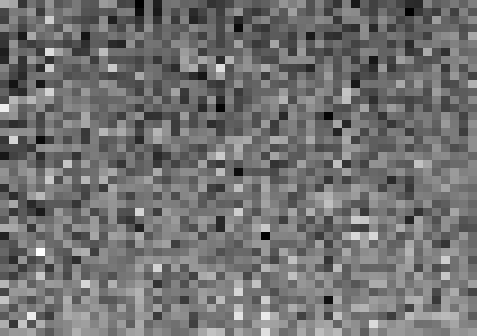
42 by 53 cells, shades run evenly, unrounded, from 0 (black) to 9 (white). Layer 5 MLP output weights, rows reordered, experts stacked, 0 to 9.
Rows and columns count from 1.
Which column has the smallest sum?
3
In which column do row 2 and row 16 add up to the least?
16
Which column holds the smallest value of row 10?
23
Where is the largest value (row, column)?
32, 5
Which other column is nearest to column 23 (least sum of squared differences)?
26
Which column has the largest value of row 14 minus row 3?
1
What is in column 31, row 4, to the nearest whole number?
3
